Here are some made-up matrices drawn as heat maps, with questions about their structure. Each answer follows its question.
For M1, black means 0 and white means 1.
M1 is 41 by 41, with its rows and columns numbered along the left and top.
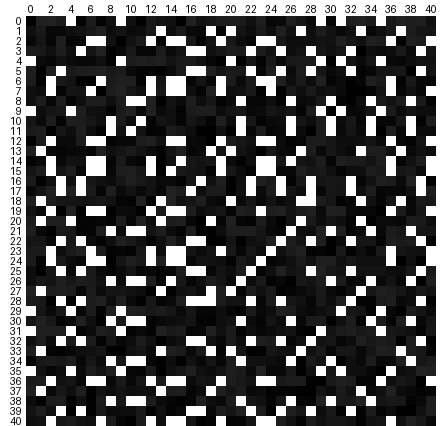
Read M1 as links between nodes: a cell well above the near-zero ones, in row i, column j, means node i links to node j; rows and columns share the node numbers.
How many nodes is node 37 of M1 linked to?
4
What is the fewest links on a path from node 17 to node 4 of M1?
4
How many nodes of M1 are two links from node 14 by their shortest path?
8
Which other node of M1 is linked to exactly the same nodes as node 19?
node 24
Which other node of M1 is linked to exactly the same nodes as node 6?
node 40
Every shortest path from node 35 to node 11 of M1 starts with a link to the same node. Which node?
node 36
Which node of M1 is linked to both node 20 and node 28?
node 18
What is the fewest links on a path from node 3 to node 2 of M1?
7
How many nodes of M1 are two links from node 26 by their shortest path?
10
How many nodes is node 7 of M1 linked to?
9
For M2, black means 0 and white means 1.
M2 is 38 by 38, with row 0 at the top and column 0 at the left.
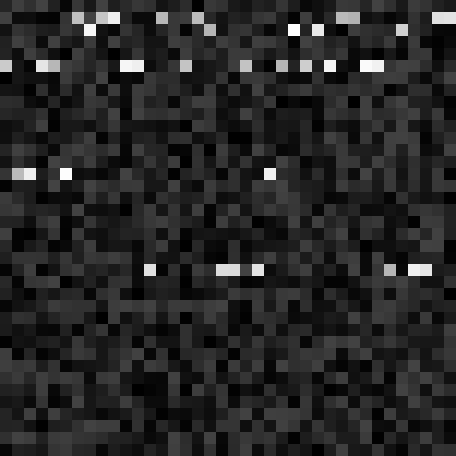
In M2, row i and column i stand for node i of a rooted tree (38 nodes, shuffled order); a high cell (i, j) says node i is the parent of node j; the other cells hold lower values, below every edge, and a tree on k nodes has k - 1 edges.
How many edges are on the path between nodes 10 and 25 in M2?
2
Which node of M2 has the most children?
5
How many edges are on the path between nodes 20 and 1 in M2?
3
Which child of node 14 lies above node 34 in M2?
22
